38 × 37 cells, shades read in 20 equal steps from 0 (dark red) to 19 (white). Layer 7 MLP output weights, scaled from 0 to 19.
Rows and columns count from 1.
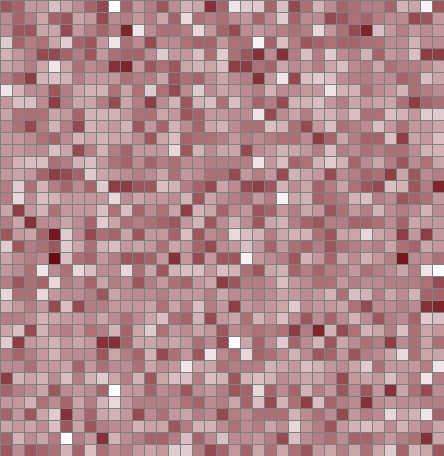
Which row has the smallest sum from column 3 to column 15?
22
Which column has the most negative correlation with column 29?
10
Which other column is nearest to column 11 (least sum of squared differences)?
30
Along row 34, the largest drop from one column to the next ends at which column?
23
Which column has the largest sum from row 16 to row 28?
24
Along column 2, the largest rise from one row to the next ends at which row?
19
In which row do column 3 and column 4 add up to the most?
14
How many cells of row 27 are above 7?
31
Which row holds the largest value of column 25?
36
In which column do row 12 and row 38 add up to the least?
34
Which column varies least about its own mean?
32
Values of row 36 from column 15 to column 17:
6 9 13
